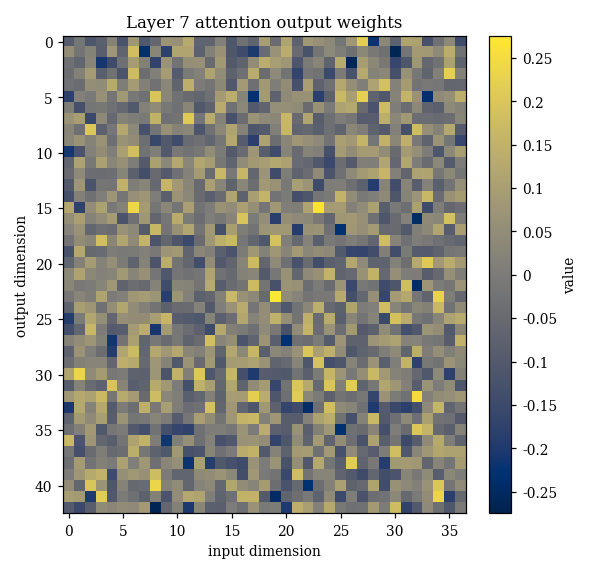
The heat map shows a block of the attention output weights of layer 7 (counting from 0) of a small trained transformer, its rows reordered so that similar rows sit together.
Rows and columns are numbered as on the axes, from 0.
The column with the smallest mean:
0
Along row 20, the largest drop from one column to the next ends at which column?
18
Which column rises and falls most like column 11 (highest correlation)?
20
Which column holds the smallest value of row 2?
26
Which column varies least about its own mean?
5
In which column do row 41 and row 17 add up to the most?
34
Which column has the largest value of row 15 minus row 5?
23
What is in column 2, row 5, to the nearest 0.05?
0
